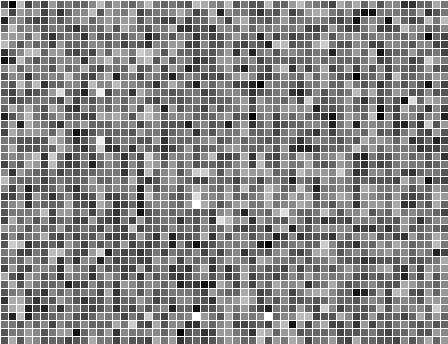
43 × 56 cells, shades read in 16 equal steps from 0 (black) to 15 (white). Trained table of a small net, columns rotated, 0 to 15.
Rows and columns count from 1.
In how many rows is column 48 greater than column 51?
17
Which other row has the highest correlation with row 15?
7
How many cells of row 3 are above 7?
21
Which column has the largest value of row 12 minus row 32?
18
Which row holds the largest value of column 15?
11
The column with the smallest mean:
10
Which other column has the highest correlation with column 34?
25
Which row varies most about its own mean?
40
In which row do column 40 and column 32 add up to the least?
15
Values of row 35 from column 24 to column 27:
5 7 8 5
